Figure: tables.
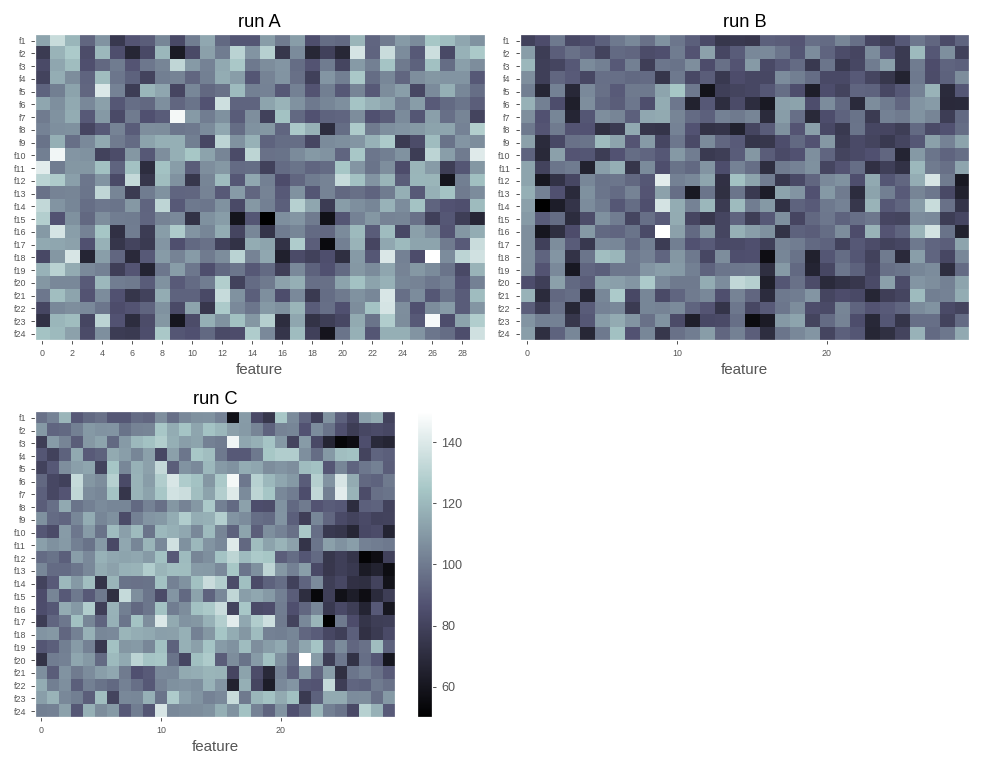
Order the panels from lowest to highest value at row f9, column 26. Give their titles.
run C, run B, run A
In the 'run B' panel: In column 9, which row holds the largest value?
f16
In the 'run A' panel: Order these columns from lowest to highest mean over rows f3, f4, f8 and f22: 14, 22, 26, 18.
18, 14, 22, 26
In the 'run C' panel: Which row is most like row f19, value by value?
f5
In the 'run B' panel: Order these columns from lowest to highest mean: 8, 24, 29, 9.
24, 29, 8, 9
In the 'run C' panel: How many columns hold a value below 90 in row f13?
7
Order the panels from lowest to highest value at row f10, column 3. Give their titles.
run B, run C, run A
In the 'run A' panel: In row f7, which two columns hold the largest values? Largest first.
9, 16
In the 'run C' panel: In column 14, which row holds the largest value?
f14
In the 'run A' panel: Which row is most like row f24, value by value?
f17
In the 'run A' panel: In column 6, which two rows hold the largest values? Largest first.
f12, f11
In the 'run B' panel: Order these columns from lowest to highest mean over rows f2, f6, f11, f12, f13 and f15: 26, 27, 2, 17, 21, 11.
11, 2, 21, 17, 27, 26
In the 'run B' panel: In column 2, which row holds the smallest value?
f14
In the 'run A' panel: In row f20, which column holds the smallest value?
13
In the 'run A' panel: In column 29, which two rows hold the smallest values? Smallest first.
f15, f7
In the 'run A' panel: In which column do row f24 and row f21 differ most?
12
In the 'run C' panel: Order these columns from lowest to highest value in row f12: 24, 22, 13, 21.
24, 22, 21, 13
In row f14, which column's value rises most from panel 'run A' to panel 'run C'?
13
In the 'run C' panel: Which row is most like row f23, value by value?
f11
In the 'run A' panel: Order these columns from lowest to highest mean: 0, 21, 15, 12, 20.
20, 15, 0, 12, 21
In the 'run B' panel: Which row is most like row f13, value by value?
f6
